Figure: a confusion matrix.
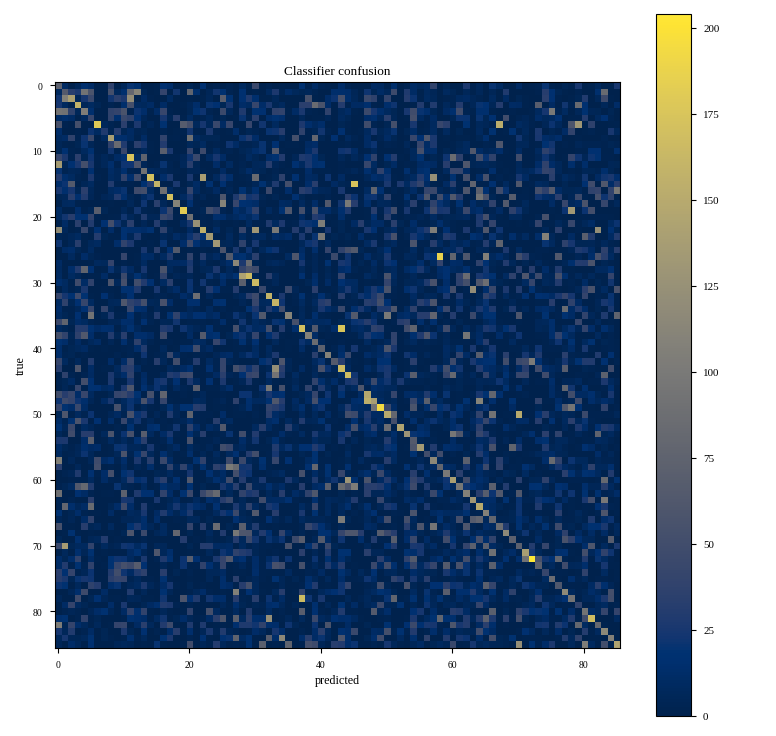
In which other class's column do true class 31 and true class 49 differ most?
63
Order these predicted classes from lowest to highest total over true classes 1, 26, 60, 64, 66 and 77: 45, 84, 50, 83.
45, 84, 50, 83
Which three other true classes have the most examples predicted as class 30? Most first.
22, 14, 65
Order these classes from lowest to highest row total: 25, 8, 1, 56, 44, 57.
56, 25, 8, 57, 1, 44
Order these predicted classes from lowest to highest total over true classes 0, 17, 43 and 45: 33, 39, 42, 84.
42, 39, 84, 33
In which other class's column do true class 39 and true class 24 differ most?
67
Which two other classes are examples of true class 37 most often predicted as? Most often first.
43, 54
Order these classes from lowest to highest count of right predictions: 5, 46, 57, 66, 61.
5, 46, 66, 61, 57
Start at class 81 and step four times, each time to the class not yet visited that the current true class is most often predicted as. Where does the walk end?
50
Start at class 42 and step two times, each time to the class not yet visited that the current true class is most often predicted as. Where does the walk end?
71
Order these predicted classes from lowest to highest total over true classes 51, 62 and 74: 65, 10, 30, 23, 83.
83, 30, 23, 65, 10
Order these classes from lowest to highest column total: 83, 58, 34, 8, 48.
58, 34, 8, 48, 83
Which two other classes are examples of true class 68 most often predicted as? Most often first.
27, 18
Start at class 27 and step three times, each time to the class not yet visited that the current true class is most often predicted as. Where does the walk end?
4
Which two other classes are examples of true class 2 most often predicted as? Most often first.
11, 1
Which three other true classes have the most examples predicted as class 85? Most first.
16, 35, 31
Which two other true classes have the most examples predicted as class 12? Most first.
1, 73
